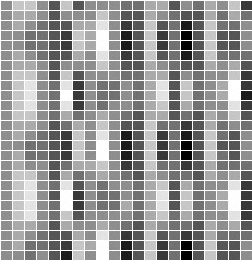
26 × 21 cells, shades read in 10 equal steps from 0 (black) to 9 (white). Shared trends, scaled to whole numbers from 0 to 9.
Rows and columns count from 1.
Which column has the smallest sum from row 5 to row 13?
21
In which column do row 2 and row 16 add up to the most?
9
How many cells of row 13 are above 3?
16
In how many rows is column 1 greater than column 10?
4
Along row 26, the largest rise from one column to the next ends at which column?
7
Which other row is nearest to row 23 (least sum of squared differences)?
18
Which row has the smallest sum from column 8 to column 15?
14
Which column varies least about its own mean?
1
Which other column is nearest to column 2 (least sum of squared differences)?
3
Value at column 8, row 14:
5
